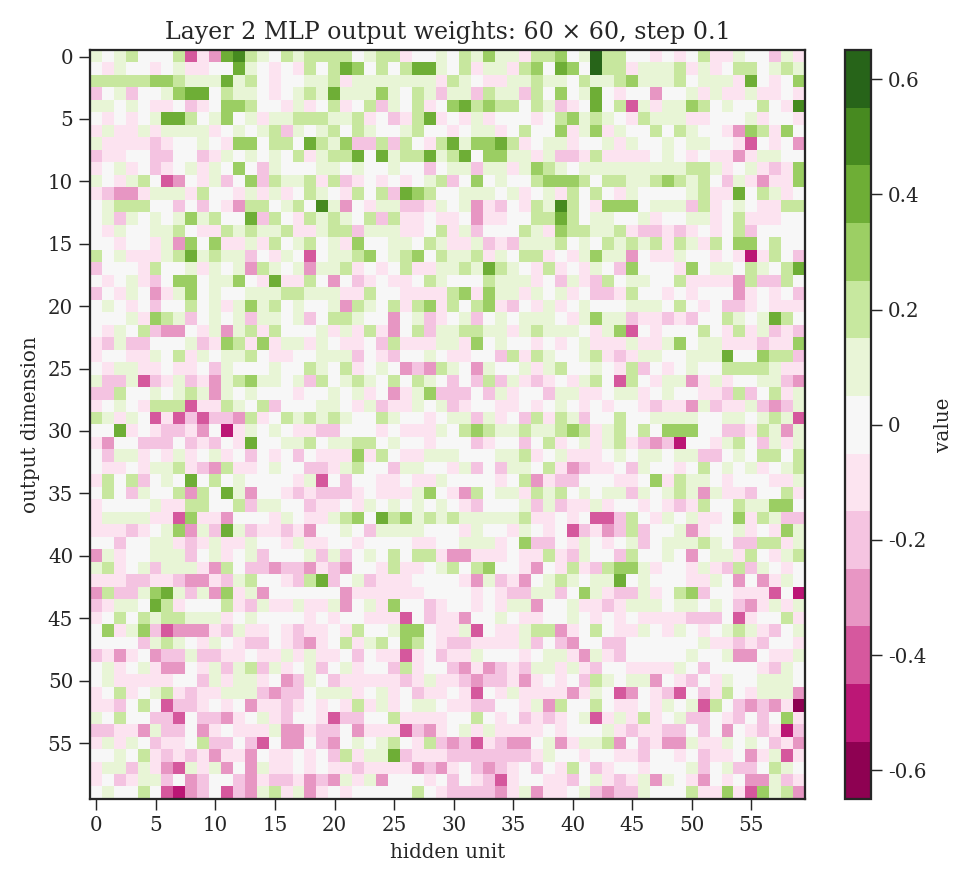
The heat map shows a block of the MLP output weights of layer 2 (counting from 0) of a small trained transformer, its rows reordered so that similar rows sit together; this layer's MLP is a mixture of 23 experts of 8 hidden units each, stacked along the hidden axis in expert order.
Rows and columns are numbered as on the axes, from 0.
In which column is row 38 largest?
11
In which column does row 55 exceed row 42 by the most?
9
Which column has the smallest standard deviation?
52
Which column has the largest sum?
42
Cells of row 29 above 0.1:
10
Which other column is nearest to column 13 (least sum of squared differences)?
18
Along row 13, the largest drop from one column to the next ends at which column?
14
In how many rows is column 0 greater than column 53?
17
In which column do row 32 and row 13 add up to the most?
39
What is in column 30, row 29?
0.1
